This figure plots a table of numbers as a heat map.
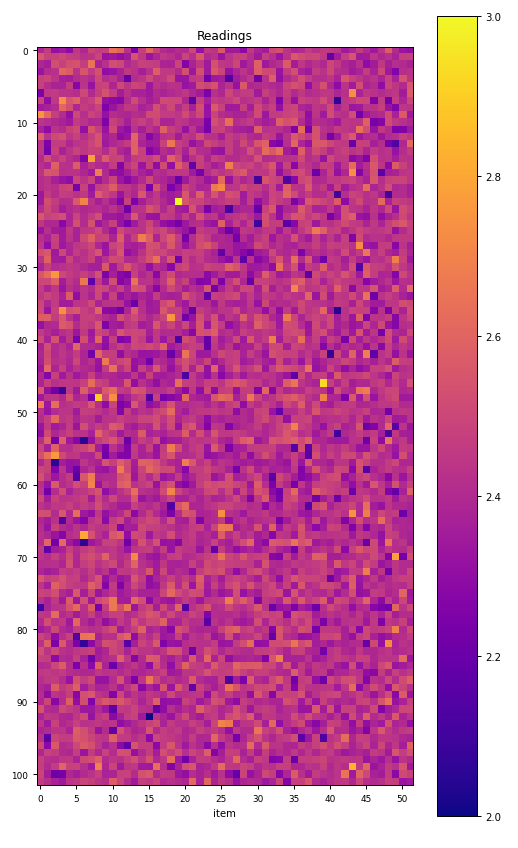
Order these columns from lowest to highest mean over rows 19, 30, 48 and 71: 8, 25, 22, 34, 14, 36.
22, 36, 14, 34, 8, 25
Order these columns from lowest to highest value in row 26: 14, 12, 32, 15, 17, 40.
32, 12, 40, 17, 15, 14
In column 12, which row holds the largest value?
77
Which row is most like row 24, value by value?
18
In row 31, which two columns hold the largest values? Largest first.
2, 1
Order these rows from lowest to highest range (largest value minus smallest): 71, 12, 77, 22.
71, 12, 22, 77
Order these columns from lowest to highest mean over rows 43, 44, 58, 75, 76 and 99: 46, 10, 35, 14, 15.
15, 46, 14, 35, 10
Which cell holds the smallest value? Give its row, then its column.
92, 15
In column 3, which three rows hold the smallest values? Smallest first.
47, 65, 100
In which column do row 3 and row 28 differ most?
25
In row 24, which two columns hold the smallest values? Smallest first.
30, 34
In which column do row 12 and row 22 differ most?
26
